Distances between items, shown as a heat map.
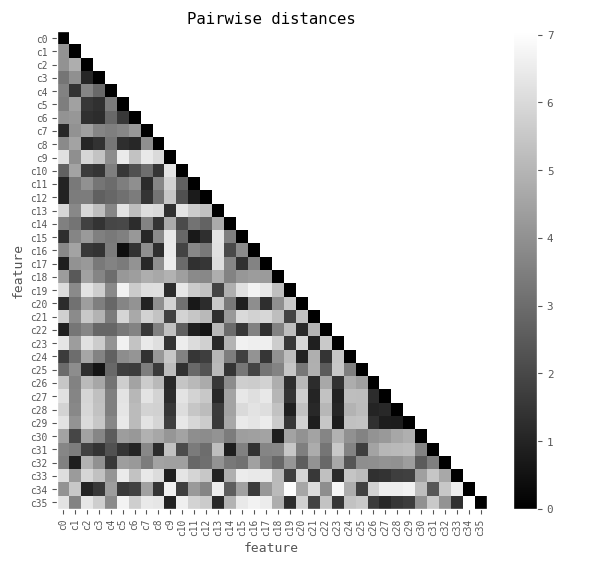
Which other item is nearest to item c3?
c25
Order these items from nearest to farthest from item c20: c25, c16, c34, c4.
c4, c25, c16, c34
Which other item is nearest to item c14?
c31
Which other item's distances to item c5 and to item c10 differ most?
c16
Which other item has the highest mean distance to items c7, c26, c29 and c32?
c34
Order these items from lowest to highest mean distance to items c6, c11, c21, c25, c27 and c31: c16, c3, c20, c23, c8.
c3, c8, c16, c20, c23
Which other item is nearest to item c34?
c2
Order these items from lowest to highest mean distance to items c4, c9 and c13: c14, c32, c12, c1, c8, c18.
c1, c32, c14, c18, c12, c8
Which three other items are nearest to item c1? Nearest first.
c32, c4, c30
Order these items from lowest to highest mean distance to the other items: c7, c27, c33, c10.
c10, c7, c27, c33
